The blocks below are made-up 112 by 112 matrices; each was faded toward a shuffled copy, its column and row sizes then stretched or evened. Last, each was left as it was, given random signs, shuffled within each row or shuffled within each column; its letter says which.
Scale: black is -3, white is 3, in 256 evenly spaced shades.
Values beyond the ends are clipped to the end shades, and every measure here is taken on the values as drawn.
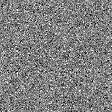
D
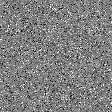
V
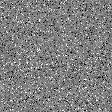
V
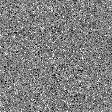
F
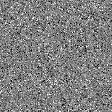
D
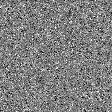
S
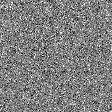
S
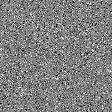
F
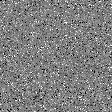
V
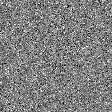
S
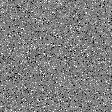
V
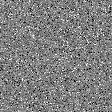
V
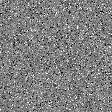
V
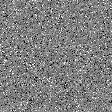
D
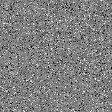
D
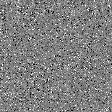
D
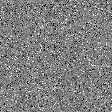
F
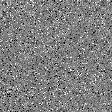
D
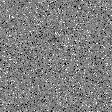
V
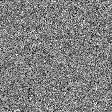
S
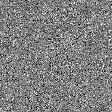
F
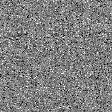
D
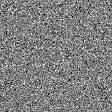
D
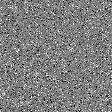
F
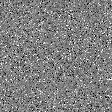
V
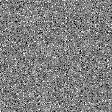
D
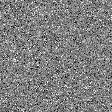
S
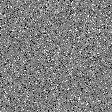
S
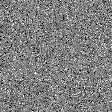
V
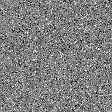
S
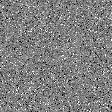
F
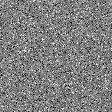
S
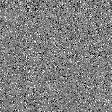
D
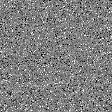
D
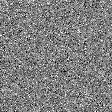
S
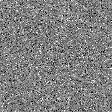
D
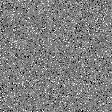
D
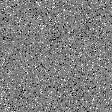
S
